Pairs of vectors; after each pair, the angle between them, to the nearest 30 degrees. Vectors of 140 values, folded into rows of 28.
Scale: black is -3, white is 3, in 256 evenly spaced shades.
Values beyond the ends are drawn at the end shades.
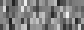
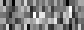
60 degrees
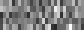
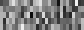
120 degrees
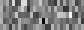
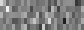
90 degrees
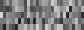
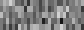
60 degrees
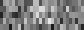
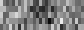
150 degrees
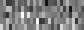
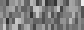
90 degrees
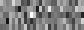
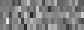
150 degrees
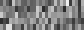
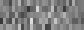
60 degrees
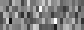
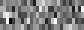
60 degrees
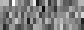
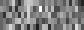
90 degrees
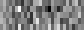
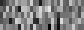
150 degrees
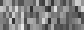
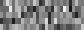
60 degrees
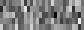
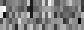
90 degrees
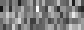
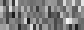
120 degrees
